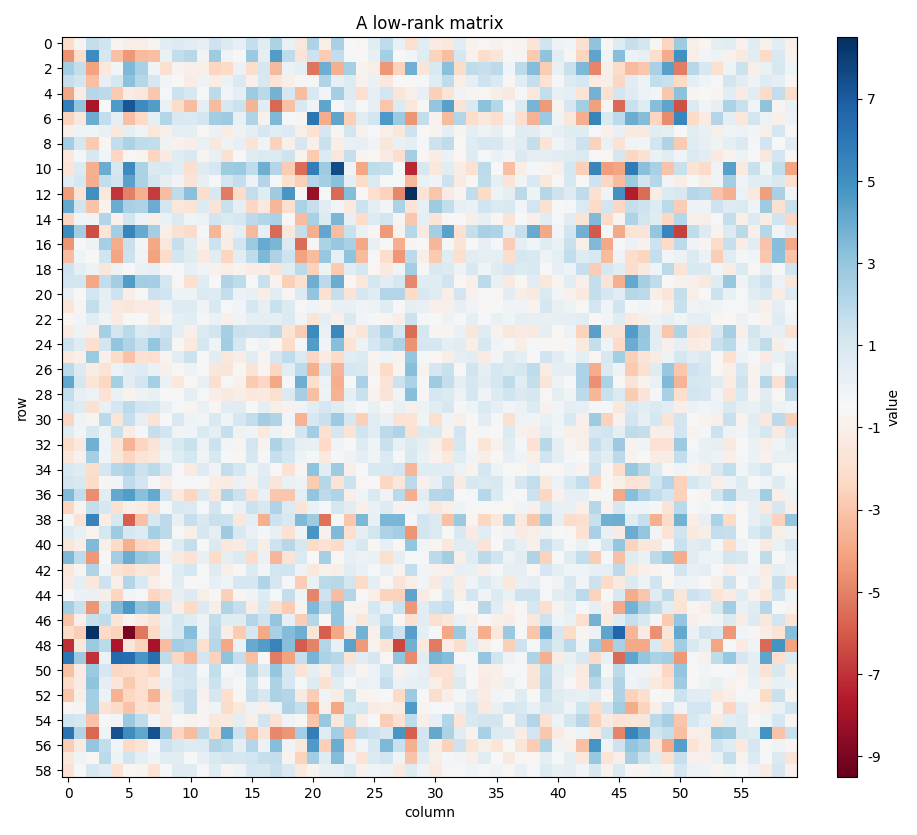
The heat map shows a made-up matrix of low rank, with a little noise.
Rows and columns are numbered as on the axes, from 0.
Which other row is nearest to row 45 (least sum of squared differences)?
36
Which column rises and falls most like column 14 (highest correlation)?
54
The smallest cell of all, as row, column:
47, 5
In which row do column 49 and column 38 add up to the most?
15
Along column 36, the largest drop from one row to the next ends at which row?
48
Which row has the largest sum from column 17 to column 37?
55
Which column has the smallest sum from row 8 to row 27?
2
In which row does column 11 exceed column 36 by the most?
10
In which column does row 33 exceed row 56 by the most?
28
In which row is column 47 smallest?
12
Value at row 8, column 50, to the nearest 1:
-3
